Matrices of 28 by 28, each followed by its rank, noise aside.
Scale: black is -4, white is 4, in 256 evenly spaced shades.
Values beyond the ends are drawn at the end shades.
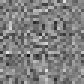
five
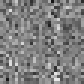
six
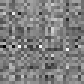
four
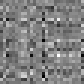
three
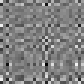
two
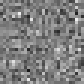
four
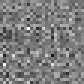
four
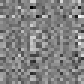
two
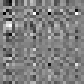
two
